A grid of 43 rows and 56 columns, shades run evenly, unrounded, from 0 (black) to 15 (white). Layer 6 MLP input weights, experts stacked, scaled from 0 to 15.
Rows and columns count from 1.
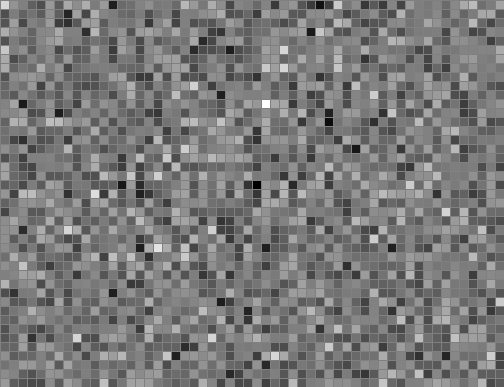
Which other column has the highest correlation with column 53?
38
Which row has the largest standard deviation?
22
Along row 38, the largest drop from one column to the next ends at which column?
10
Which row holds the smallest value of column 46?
19
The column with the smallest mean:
16
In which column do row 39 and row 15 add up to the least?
21
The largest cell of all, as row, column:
12, 30
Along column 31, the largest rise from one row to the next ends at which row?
40
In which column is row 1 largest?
1
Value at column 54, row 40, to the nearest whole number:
7
